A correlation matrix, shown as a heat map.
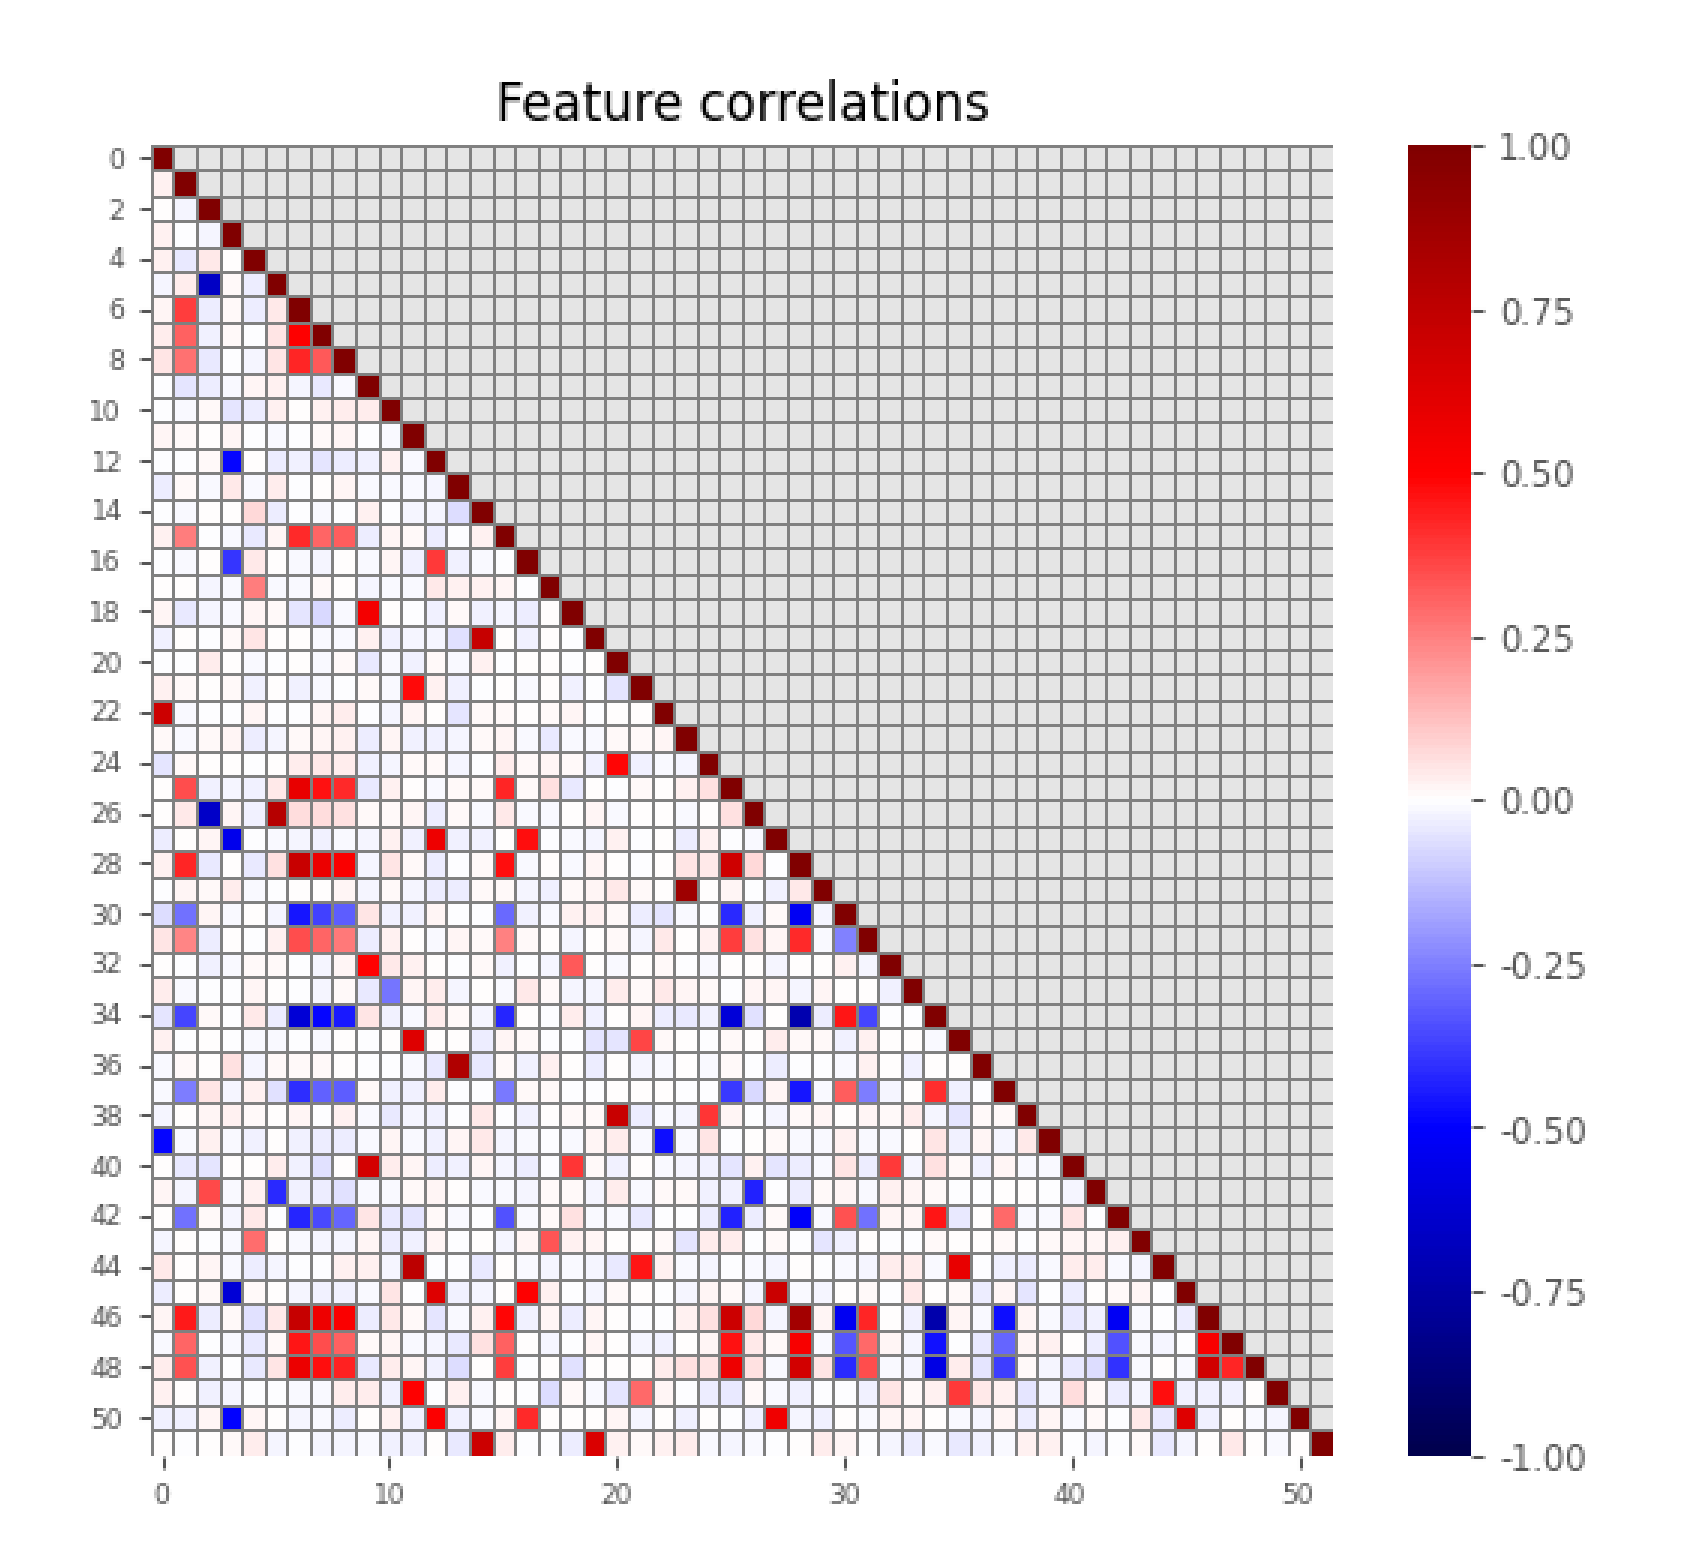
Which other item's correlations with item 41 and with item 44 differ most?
11
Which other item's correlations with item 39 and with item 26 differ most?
5
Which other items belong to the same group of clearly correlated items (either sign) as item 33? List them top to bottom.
10
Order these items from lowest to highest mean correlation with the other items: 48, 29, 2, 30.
30, 2, 29, 48
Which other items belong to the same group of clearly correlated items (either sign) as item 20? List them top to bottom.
24, 38
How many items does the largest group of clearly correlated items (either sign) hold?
15
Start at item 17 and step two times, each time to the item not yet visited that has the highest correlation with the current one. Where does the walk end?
4
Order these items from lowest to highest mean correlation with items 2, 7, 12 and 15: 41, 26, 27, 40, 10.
26, 40, 10, 41, 27
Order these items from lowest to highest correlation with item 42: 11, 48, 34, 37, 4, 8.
48, 8, 11, 4, 37, 34
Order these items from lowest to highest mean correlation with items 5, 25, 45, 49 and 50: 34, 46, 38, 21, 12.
34, 38, 21, 46, 12
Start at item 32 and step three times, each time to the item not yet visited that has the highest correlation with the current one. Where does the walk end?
18
